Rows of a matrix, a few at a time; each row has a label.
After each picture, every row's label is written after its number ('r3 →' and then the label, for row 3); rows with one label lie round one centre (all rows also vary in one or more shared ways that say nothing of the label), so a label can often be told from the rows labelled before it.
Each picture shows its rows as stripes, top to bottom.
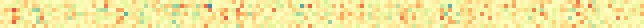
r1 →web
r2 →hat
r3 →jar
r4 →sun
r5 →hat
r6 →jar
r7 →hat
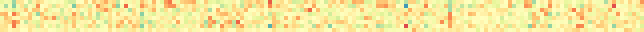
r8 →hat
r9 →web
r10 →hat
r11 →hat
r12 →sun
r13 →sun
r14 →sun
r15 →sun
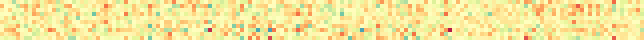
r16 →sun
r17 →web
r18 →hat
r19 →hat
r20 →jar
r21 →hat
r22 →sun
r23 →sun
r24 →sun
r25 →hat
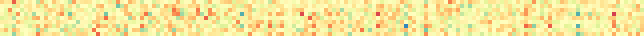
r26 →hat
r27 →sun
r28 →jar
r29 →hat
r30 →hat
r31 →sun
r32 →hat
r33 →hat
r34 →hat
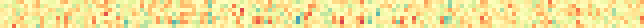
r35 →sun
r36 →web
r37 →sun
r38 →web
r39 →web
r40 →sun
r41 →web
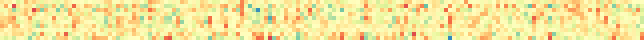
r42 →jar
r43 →hat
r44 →sun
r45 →sun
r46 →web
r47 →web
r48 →hat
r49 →hat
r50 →web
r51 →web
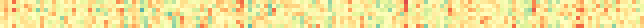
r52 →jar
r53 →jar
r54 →sun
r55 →web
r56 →web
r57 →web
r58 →hat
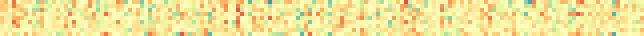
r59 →web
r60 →sun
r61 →web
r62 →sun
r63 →web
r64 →sun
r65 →sun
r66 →hat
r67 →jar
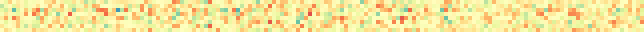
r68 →sun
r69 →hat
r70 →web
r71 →sun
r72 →sun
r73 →hat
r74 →jar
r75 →hat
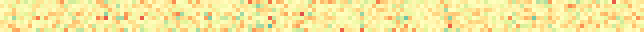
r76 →jar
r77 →sun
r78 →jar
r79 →web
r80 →hat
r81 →web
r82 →sun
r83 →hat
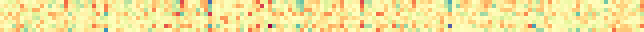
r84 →jar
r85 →web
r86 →hat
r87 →jar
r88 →sun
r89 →hat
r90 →hat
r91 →jar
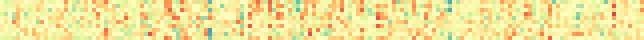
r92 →hat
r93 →hat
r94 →web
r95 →sun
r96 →sun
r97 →jar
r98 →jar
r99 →jar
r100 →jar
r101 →sun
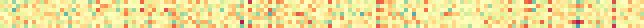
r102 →jar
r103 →web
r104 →jar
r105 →web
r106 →hat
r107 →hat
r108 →hat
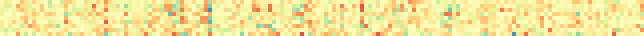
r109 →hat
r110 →hat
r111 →hat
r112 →hat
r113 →web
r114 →jar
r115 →sun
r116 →sun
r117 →hat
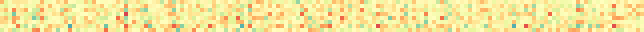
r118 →web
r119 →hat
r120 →web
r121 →web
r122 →hat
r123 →hat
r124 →hat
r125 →sun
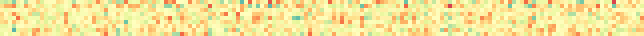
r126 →hat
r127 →web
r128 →hat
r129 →jar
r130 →sun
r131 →jar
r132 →jar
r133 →web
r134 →sun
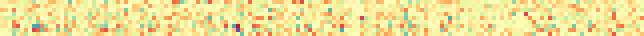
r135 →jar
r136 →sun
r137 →sun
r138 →hat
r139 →web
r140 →sun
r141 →sun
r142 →sun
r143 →web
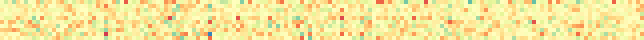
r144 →sun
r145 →sun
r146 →sun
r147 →sun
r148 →sun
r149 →jar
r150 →jar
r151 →jar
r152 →web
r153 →web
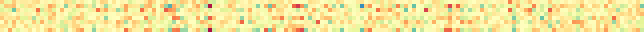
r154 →jar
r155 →jar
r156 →sun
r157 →jar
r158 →web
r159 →hat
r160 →hat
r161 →web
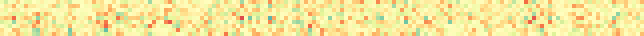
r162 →hat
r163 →sun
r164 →sun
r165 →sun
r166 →web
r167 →sun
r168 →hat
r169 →jar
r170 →hat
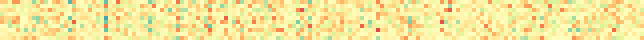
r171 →hat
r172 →jar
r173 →hat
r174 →sun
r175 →web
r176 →sun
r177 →hat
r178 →hat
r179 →hat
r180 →sun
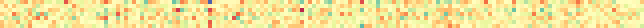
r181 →web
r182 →hat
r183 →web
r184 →jar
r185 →web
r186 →hat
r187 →hat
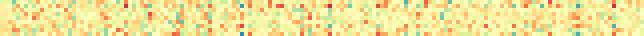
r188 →web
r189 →hat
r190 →web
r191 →jar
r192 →jar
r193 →hat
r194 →sun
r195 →jar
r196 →web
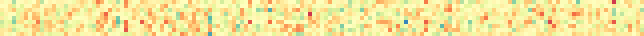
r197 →web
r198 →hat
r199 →sun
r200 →sun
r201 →sun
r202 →sun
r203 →jar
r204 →web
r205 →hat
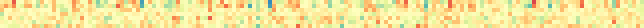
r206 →jar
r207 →hat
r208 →hat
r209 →sun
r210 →jar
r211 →web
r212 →sun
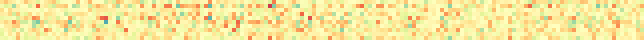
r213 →hat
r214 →jar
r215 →sun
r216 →hat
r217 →jar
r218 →jar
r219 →sun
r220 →hat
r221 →sun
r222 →jar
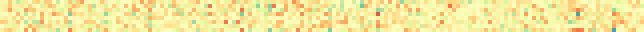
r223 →jar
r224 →sun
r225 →sun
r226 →hat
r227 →jar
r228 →hat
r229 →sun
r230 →sun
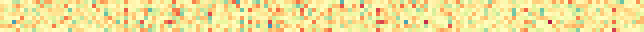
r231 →web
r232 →hat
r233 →hat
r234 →web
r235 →web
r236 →sun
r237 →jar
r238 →hat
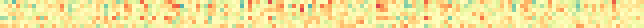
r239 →sun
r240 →sun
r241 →web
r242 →web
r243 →sun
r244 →hat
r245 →hat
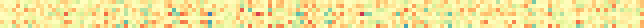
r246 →sun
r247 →hat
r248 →hat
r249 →web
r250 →sun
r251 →jar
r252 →sun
